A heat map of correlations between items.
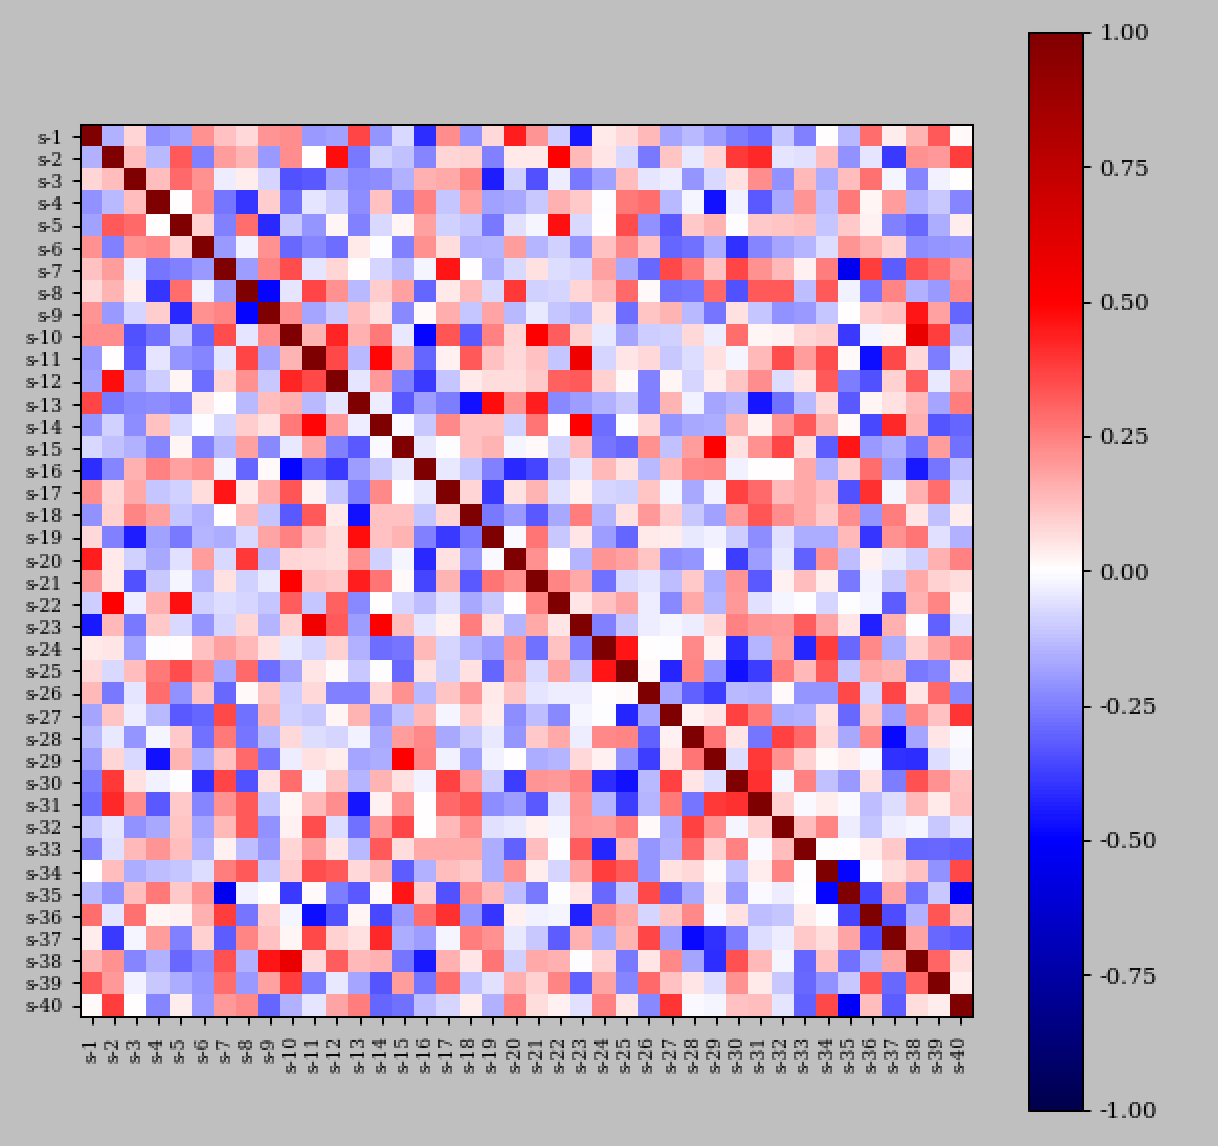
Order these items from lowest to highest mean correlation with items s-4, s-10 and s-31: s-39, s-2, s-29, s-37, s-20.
s-20, s-29, s-37, s-39, s-2
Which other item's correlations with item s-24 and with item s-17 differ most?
s-30
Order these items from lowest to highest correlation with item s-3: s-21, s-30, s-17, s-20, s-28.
s-21, s-28, s-20, s-30, s-17
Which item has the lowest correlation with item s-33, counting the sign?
s-24
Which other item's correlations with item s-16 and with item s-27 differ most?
s-38
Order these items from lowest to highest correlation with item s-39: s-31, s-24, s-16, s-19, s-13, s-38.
s-16, s-13, s-19, s-31, s-24, s-38
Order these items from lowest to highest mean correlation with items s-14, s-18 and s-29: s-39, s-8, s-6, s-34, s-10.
s-39, s-6, s-10, s-34, s-8
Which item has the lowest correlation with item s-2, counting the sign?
s-37
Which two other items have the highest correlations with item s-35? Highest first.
s-15, s-26
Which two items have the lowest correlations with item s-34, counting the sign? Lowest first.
s-35, s-15
